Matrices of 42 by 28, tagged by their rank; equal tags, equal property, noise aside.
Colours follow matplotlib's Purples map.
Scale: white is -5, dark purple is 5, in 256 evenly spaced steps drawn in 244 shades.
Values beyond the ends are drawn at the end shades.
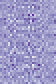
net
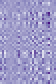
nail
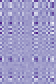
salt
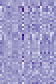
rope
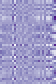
nail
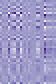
salt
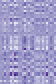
nail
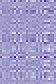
nail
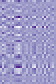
nail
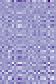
nail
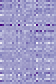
nail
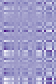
salt
